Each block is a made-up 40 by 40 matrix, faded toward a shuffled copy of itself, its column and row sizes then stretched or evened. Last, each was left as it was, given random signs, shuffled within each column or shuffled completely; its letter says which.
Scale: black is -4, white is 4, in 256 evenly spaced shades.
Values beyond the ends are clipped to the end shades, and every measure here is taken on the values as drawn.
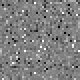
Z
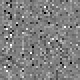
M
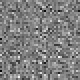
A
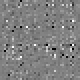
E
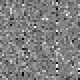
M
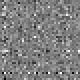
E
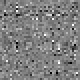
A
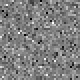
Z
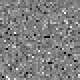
Z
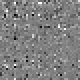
E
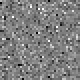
Z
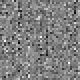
M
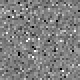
Z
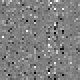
M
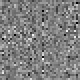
M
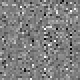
M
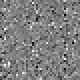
M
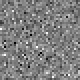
Z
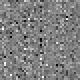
M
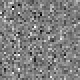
M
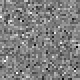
Z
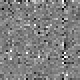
A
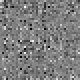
E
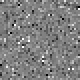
Z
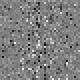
M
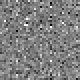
M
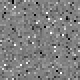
Z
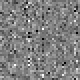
M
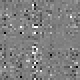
E
